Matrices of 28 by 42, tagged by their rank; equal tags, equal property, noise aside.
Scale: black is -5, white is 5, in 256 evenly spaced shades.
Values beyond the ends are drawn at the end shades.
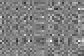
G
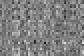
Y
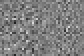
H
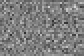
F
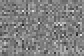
F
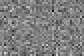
H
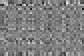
Y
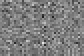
H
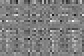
G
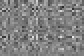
Y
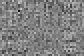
F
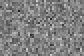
F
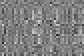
Y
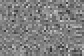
H
